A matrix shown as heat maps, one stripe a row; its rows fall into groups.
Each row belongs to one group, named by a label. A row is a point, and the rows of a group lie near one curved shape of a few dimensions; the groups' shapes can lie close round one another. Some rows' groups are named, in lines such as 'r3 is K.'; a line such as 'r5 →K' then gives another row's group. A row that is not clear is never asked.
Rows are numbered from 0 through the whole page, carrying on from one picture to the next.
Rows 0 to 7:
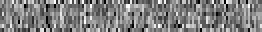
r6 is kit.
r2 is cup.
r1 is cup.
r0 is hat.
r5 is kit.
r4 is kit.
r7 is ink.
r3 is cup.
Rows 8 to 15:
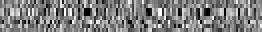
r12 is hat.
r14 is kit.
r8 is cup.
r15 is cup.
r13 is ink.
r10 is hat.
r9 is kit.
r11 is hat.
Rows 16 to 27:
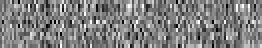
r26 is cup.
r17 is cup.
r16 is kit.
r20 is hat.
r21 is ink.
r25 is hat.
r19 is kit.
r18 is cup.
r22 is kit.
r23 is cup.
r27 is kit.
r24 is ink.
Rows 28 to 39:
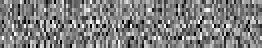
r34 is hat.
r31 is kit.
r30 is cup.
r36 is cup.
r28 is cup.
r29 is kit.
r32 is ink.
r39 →ink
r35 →ink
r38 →ink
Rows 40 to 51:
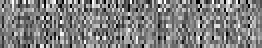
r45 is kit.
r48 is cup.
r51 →ink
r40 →hat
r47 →cup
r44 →ink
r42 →hat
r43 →cup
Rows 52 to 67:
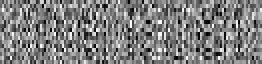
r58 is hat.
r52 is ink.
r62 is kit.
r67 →cup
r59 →ink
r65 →cup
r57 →hat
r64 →hat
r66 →kit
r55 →cup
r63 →ink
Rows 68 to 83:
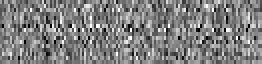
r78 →cup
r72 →cup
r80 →cup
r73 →kit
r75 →hat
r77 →hat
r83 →cup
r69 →cup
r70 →hat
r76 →cup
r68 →ink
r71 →cup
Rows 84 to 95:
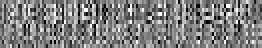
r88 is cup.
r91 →ink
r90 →ink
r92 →ink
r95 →kit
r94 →ink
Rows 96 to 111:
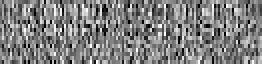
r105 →kit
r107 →ink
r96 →ink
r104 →hat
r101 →ink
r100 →hat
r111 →ink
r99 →cup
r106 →hat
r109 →kit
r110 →kit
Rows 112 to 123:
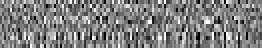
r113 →cup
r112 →hat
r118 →ink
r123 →ink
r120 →hat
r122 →hat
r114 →kit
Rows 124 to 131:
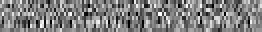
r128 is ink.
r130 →ink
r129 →ink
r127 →hat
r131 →cup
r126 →cup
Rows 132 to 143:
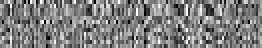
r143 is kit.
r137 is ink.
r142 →kit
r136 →cup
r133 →kit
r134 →kit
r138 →hat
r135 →kit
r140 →kit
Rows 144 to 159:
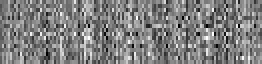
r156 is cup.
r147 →kit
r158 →cup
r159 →cup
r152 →hat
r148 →kit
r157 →kit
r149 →cup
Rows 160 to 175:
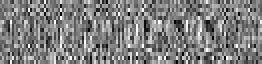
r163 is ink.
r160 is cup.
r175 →kit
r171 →cup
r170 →kit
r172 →cup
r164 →kit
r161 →ink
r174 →hat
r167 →kit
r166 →kit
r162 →cup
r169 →kit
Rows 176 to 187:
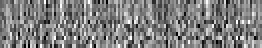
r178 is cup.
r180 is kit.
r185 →hat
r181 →cup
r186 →cup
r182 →hat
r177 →kit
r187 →ink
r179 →cup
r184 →kit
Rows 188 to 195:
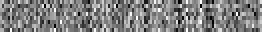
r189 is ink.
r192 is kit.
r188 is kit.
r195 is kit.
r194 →ink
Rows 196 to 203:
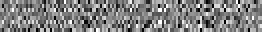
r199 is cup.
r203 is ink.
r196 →hat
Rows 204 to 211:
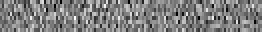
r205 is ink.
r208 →hat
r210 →ink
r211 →hat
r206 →cup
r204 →ink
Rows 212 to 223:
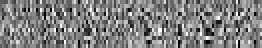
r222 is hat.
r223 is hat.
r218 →kit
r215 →hat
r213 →cup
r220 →kit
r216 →ink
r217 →cup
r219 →hat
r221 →cup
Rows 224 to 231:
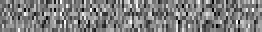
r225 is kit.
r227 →cup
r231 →hat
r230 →cup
